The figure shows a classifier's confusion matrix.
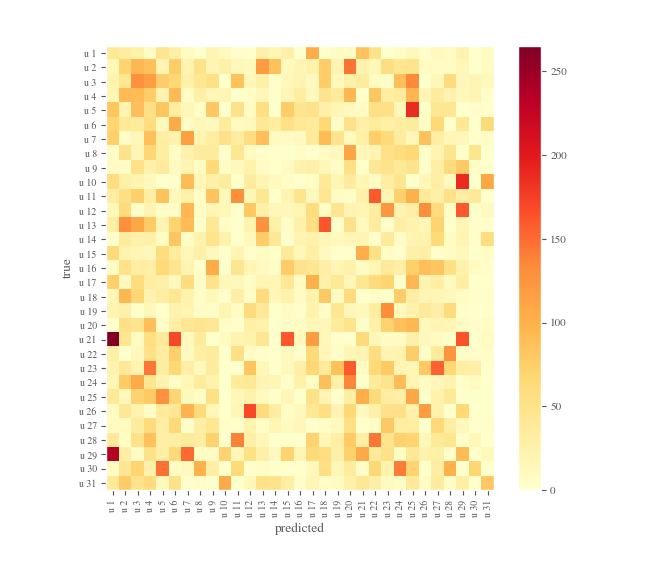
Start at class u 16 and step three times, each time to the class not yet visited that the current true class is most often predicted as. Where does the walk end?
u 1
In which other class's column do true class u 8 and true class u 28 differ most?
u 22
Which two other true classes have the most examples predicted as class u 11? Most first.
u 28, u 3
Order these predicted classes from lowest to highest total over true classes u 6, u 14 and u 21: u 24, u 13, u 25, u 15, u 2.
u 24, u 25, u 2, u 13, u 15
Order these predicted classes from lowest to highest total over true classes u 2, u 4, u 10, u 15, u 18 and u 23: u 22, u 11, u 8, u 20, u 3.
u 11, u 8, u 22, u 3, u 20
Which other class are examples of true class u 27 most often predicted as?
u 23
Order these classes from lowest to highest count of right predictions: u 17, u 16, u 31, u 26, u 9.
u 16, u 9, u 31, u 17, u 26
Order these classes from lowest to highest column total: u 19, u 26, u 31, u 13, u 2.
u 31, u 19, u 26, u 13, u 2
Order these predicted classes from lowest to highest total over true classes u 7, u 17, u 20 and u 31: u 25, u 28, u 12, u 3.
u 28, u 12, u 3, u 25
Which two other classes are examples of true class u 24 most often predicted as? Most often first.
u 20, u 3
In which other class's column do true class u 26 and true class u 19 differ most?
u 12
